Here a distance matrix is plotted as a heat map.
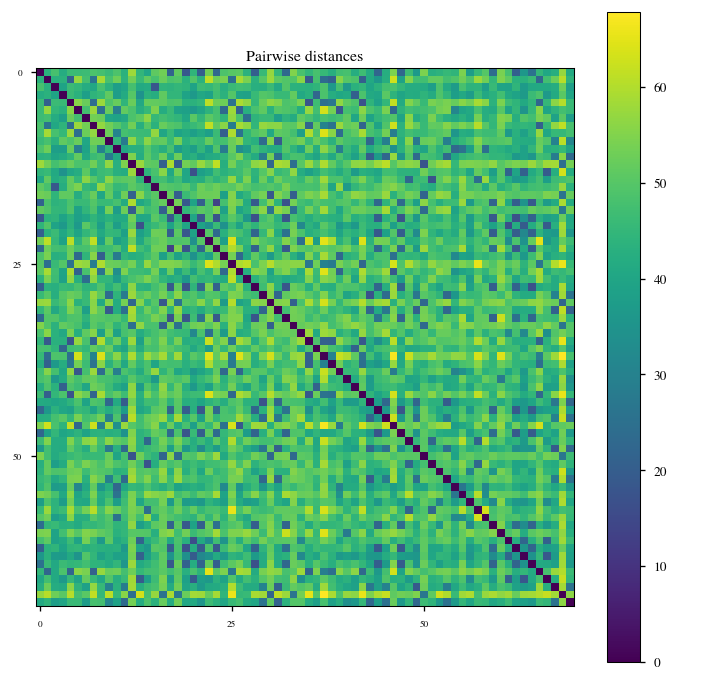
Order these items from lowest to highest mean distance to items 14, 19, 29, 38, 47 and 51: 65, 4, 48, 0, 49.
0, 49, 48, 65, 4
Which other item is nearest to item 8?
24
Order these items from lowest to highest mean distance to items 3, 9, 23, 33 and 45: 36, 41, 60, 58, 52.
41, 36, 52, 58, 60
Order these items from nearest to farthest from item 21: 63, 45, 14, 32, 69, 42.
32, 63, 69, 45, 14, 42
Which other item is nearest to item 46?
26
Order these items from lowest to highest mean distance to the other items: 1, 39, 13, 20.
20, 13, 39, 1
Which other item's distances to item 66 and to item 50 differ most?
12
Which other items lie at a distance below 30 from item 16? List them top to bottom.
12, 18, 30, 33, 50, 68
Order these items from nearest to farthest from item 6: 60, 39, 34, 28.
28, 39, 34, 60
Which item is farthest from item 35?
68
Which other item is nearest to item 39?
5
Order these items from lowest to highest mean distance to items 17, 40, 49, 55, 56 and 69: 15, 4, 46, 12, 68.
15, 46, 4, 12, 68
